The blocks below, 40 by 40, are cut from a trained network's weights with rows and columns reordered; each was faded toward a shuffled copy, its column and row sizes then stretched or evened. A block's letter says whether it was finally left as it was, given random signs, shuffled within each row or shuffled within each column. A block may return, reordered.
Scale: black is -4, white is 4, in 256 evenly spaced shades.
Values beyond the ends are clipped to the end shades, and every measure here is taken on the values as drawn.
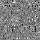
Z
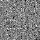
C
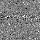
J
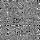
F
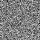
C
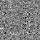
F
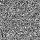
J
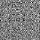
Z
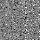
C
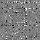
F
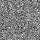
C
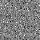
C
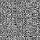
Z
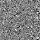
C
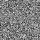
J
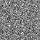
C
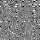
F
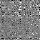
Z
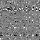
Z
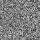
F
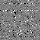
F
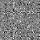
Z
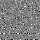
J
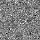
J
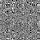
Z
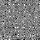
F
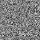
F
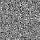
C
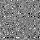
Z
